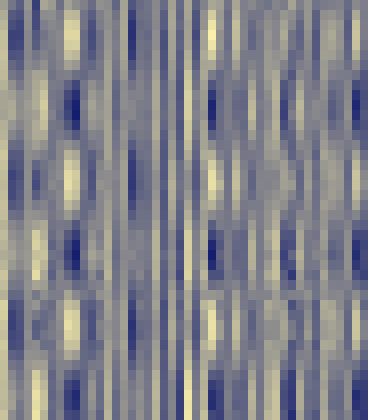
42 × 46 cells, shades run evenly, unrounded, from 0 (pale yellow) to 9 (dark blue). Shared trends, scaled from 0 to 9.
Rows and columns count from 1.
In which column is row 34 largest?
17
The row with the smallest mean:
19
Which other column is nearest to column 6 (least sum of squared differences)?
32
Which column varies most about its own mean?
27
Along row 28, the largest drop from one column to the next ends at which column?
24
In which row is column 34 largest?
1
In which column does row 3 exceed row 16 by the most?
5
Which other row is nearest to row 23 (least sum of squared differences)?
14
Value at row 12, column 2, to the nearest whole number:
3
